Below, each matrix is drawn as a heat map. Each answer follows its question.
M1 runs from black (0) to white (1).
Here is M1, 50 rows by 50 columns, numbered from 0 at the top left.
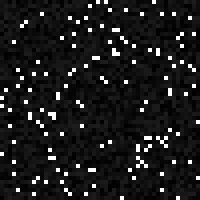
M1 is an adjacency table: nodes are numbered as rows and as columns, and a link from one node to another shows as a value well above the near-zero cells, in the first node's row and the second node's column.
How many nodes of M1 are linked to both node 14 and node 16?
0
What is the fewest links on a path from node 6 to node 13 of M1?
5
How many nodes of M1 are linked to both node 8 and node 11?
2
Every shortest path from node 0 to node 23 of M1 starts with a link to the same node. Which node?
node 24
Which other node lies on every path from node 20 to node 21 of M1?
node 31
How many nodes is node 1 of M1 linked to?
1
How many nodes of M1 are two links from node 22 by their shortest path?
5
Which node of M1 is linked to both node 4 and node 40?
node 47
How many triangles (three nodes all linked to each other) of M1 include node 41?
1
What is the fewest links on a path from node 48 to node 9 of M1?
4
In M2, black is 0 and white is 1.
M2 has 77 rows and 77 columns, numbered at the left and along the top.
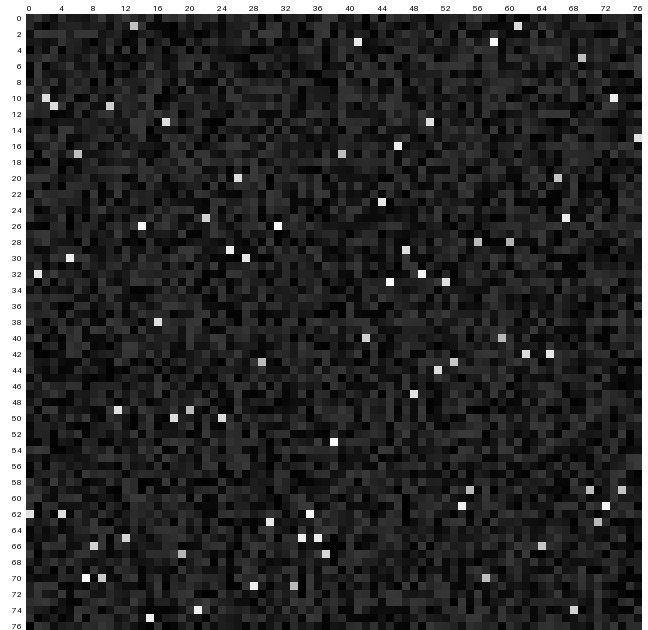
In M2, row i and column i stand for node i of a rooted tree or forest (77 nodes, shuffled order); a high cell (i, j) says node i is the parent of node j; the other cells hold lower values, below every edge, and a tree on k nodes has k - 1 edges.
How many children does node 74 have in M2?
2
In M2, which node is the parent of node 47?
29
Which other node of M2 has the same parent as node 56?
60
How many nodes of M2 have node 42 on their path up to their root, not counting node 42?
8
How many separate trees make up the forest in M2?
6
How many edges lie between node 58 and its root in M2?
4
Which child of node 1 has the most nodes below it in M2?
13
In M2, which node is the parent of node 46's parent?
38
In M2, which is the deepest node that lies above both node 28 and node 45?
71
